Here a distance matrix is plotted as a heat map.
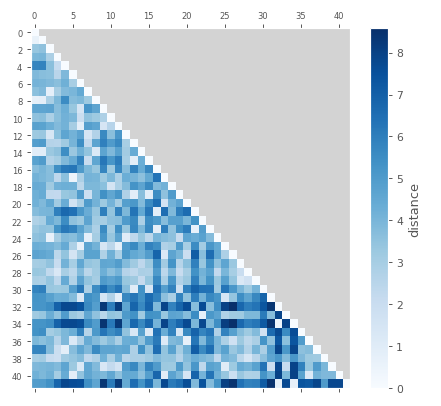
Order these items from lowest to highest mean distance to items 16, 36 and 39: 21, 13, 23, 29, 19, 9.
9, 23, 21, 29, 19, 13
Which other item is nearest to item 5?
17
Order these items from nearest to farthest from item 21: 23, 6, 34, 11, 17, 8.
23, 8, 34, 6, 11, 17
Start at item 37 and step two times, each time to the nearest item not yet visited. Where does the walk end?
3
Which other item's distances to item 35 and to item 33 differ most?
22
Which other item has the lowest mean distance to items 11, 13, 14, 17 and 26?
5
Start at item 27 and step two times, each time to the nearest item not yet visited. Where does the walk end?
28
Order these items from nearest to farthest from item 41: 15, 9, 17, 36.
15, 36, 17, 9
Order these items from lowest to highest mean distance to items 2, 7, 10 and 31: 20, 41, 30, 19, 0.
19, 0, 20, 30, 41
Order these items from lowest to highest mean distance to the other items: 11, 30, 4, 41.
11, 4, 30, 41
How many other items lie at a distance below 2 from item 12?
3
